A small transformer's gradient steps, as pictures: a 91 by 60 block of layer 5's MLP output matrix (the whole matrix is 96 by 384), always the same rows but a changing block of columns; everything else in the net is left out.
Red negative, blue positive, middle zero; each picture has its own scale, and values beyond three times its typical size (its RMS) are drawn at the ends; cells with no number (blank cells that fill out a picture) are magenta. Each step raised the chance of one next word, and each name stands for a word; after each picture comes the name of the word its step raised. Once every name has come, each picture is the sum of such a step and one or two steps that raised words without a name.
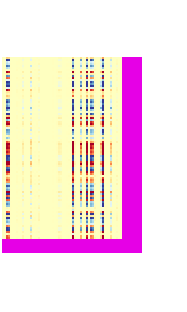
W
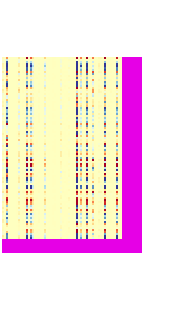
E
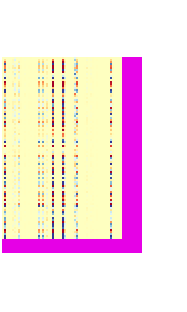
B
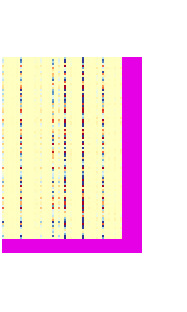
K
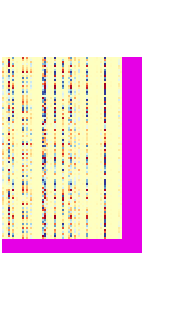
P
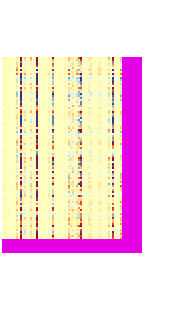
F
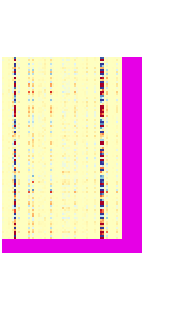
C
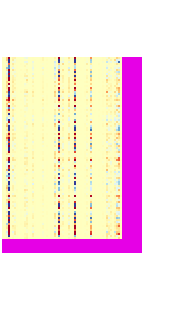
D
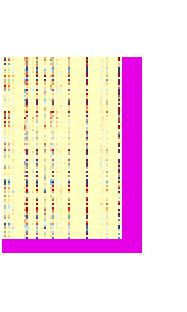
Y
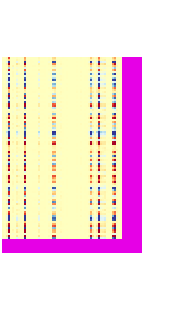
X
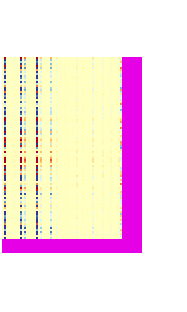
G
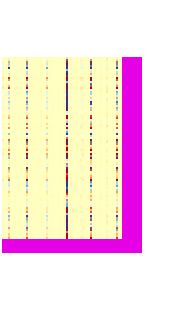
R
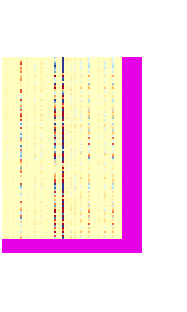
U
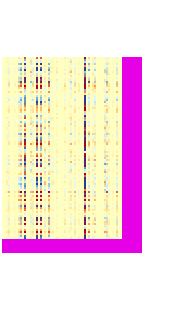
C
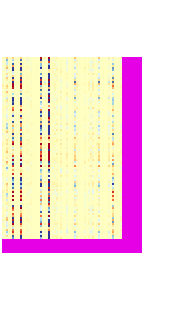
G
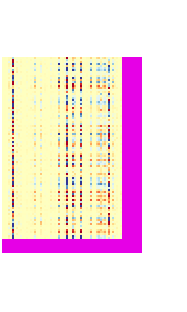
B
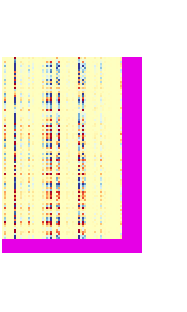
E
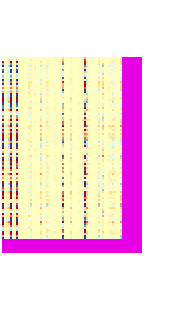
B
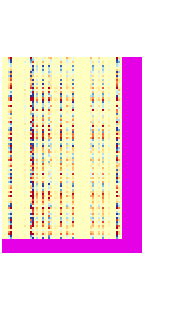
D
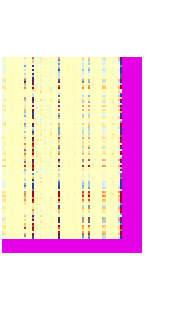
D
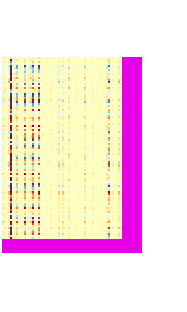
R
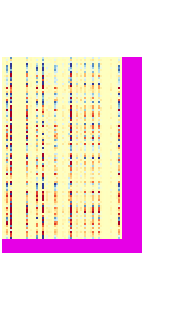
U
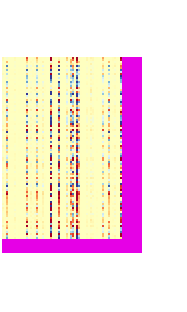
F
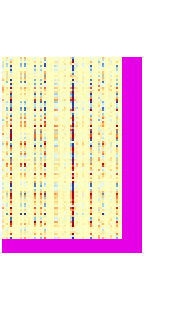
W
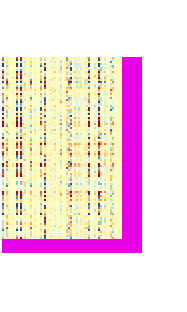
W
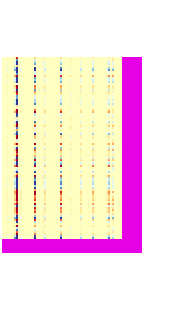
Y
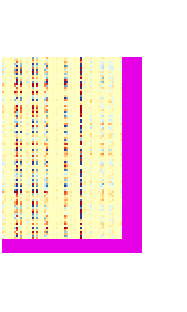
C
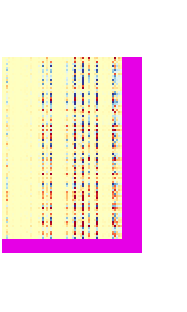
F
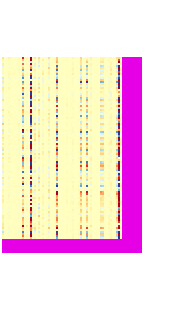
F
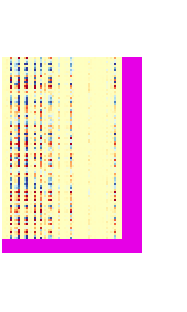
U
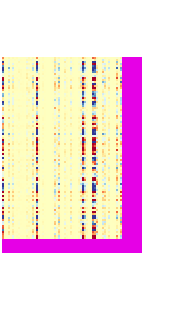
R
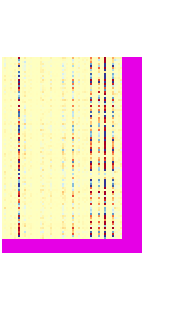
D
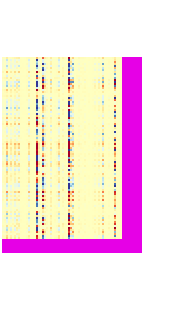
W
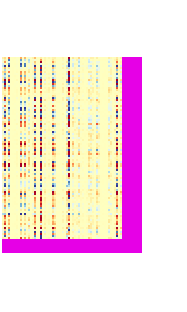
W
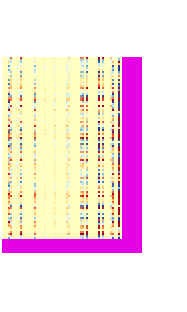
D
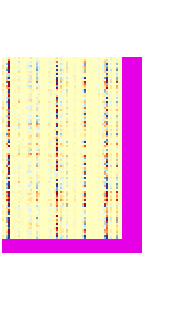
B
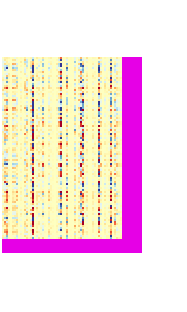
W
